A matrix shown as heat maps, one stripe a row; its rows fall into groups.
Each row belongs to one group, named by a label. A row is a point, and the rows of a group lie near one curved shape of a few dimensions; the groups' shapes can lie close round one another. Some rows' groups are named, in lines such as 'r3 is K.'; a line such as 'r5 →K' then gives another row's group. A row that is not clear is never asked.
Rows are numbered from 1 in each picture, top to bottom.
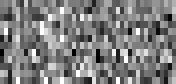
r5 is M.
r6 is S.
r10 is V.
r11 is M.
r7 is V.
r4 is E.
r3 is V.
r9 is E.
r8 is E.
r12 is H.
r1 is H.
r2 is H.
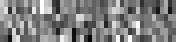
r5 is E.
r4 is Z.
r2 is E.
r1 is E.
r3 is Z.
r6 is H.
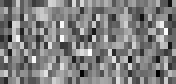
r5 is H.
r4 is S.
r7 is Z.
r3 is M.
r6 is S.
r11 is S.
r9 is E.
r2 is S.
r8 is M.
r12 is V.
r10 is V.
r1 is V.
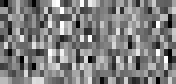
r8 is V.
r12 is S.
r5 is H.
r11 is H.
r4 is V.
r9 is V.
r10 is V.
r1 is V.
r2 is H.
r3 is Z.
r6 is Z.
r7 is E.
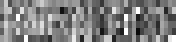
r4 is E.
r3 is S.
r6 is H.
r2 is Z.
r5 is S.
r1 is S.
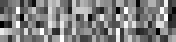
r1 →V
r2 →S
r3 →V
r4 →S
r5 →E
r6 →H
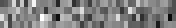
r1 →E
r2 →Z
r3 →E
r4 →S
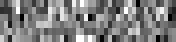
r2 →S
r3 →V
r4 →M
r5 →Z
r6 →M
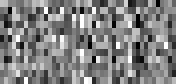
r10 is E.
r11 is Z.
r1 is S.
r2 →S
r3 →Z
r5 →Z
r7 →V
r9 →M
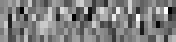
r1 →Z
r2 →V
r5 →M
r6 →H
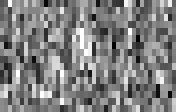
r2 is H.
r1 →E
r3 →H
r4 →S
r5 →Z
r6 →Z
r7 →M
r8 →H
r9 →V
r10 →V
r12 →S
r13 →E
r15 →H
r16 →Z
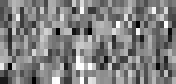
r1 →Z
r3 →S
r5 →E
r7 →M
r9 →Z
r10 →M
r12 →V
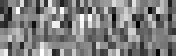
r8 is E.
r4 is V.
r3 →M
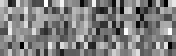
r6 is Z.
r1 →H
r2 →E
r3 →M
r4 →E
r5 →E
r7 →V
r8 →Z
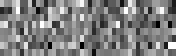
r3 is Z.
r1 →Z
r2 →S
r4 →E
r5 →H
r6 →Z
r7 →H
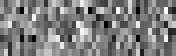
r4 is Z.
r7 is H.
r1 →Z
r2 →V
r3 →E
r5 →H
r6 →V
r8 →M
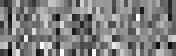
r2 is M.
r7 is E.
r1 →V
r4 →S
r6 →H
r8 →S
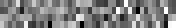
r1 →S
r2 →V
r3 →Z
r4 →H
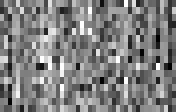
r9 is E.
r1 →S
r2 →Z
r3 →M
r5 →Z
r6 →M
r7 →E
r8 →M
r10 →V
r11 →H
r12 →S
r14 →S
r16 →V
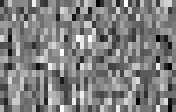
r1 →E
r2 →V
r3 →E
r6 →M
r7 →V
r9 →S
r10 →V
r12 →Z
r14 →Z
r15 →Z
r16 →V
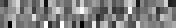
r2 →Z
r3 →E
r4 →S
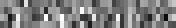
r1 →H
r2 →Z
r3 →H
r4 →H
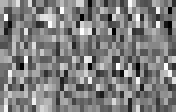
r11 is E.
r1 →Z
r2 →V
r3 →M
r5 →M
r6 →H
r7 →E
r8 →E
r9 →H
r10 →V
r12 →Z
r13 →M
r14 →E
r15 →E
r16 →M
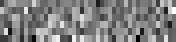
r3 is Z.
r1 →E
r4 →V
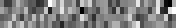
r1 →V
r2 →H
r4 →Z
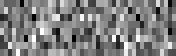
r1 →V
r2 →E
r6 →E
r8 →S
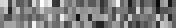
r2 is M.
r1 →E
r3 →V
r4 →E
